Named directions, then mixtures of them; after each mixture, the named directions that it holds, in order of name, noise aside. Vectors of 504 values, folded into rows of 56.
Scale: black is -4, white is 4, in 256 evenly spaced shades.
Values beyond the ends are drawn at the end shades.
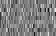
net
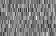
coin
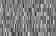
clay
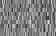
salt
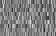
salt.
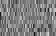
coin, net.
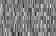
clay.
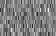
clay, net, salt.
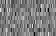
clay, net, salt.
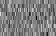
coin.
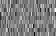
net.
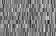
salt.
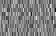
clay, coin, net.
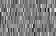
net.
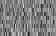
clay.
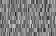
coin, net, salt.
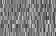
salt.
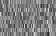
clay, coin, net.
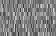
clay, coin.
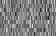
net, salt.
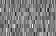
clay, net, salt.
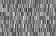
clay, coin.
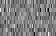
clay, net, salt.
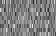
clay, net, salt.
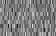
clay, salt.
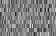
coin, net, salt.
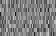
coin, net, salt.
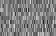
clay, coin, salt.
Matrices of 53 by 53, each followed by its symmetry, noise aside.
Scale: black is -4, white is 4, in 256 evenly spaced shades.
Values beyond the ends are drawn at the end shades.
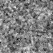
antisymmetric.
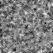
no symmetry.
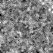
symmetric across the other diagonal.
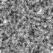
no symmetry.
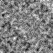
symmetric across the other diagonal.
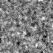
antisymmetric.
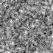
symmetric.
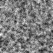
no symmetry.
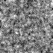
no symmetry.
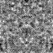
mirrored left to right.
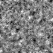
antisymmetric.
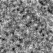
symmetric across the other diagonal.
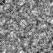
symmetric.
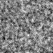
no symmetry.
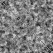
symmetric.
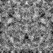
mirrored left to right.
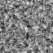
antisymmetric.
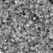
symmetric across the other diagonal.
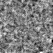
antisymmetric.
